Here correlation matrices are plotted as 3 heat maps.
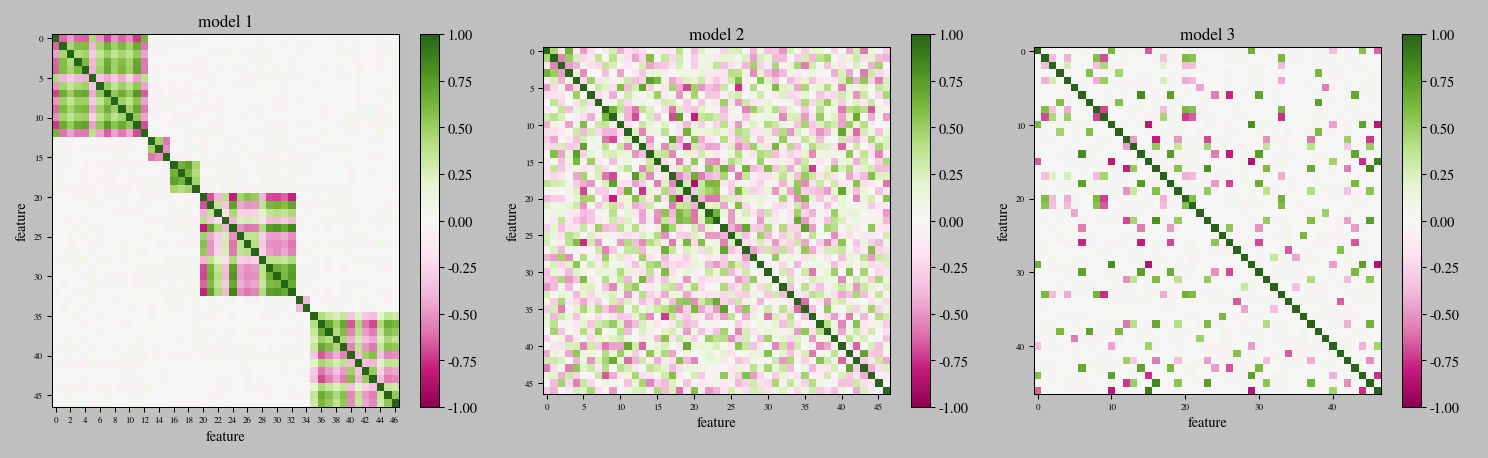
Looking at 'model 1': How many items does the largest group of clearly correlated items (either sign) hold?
13
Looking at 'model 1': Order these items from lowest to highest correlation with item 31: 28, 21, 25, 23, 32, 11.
25, 23, 11, 28, 21, 32
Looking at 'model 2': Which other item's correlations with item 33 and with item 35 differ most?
24
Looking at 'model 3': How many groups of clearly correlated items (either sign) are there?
9
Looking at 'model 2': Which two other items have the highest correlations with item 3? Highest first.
0, 1
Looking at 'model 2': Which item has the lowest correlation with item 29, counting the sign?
23
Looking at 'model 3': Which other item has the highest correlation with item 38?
7
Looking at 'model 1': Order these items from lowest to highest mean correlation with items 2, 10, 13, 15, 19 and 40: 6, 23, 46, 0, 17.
0, 46, 23, 17, 6
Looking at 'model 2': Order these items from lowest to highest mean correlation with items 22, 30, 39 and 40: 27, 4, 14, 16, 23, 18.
4, 14, 18, 27, 23, 16
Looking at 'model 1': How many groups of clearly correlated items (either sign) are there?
6
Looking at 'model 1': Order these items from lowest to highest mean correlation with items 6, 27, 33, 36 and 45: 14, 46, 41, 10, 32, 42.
42, 32, 14, 10, 41, 46
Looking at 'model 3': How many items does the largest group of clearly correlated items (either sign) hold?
9
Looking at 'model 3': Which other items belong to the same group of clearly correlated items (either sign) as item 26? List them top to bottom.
6, 14, 18, 24, 30, 43
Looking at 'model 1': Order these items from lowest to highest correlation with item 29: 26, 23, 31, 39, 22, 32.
26, 23, 39, 22, 31, 32
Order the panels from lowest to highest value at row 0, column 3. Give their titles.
model 1, model 3, model 2
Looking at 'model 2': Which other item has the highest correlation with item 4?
14
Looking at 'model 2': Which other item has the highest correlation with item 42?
9
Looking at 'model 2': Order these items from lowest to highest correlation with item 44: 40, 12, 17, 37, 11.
37, 11, 40, 12, 17
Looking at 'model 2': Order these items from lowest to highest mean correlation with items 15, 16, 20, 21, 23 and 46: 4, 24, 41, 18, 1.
18, 1, 24, 41, 4
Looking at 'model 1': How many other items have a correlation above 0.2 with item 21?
7
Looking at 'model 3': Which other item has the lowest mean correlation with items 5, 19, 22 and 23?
12
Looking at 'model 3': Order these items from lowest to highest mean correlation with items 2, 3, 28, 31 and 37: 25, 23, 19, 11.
25, 11, 19, 23
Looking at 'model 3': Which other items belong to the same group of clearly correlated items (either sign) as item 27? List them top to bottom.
34, 41
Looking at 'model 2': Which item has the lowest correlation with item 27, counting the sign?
8
